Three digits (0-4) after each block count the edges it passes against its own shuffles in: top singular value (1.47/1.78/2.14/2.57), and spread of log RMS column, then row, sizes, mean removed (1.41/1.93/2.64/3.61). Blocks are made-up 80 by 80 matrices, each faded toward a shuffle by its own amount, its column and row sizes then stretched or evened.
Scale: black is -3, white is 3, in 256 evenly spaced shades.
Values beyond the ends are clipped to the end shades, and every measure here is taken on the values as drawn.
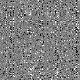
3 3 1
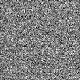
2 0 0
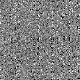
2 2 0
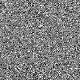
1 0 2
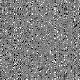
3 2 0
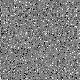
2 0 0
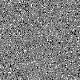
1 1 0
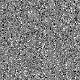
1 2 0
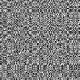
4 2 1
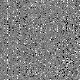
1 3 1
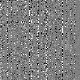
2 4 1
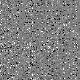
1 2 2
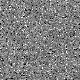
1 1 0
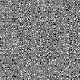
3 1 1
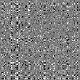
4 3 2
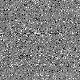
1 0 2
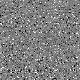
1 0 1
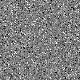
0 1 0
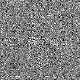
0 2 2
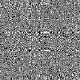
3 2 2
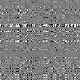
4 2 4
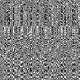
4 3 1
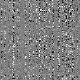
1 4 2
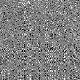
3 2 2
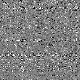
2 1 3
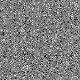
0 2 0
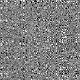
3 3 2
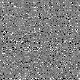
2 1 3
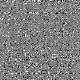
0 0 3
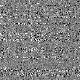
1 1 3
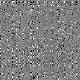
3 3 2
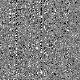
0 3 1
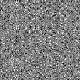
3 0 0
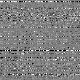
3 0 4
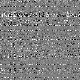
1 2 4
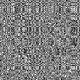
4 2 0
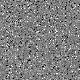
1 1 0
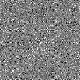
3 0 1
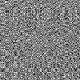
4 0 0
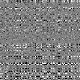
4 2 4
